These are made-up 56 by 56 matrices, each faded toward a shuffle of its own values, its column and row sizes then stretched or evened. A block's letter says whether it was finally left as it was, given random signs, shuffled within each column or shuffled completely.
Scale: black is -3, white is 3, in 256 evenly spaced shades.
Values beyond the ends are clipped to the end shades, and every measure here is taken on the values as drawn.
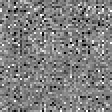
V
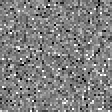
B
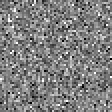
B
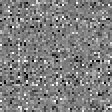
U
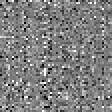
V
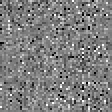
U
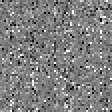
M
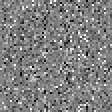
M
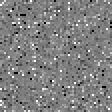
B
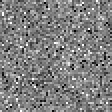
B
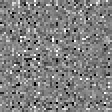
V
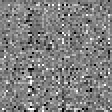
V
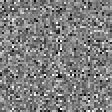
U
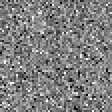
B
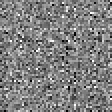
U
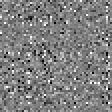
V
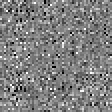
V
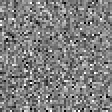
U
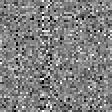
V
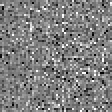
M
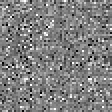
V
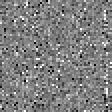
M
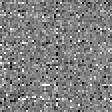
U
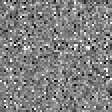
U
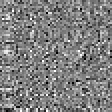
V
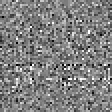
U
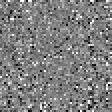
U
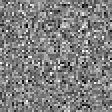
V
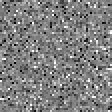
B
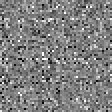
U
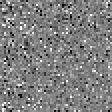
M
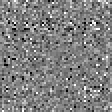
U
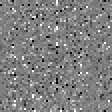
M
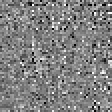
U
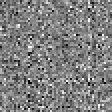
U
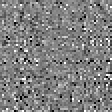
V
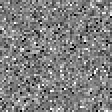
B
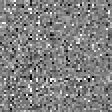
U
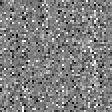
M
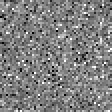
B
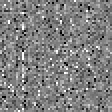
M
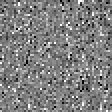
M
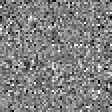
U
